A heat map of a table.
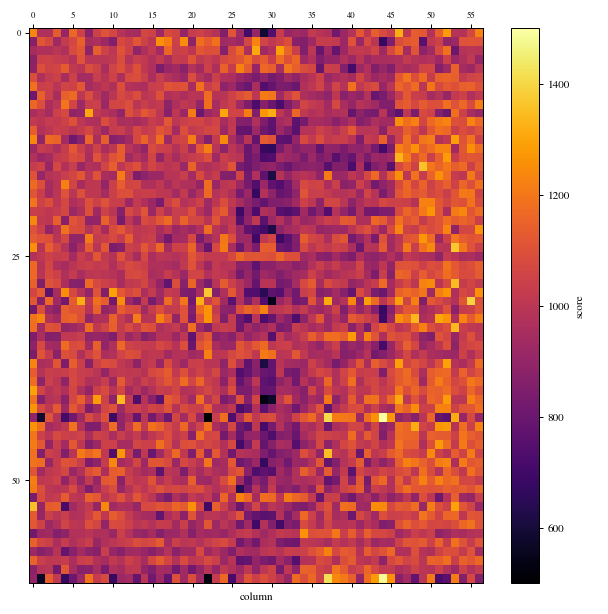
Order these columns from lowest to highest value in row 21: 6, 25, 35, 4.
4, 35, 25, 6
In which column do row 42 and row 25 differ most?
26
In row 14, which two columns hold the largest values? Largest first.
46, 52
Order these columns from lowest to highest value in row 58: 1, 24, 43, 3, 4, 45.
4, 1, 24, 3, 43, 45
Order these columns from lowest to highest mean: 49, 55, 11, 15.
15, 11, 49, 55
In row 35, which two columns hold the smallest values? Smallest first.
44, 20
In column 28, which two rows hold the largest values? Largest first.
2, 1
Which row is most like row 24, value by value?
12
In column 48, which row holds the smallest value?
61
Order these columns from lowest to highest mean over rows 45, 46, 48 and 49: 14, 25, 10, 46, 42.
14, 42, 25, 10, 46
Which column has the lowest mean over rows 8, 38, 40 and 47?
30
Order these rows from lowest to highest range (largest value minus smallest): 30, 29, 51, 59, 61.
59, 51, 29, 30, 61
